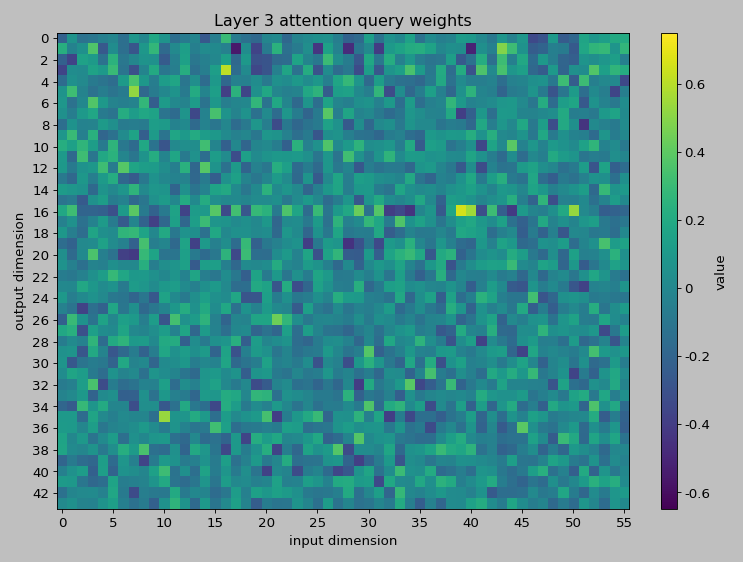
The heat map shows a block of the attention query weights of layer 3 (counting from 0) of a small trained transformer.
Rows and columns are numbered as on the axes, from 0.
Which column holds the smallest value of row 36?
36
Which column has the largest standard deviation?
7
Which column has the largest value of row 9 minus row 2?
1
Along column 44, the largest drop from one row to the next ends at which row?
16
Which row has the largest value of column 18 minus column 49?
20
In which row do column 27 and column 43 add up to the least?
40
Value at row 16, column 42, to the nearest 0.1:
0.3
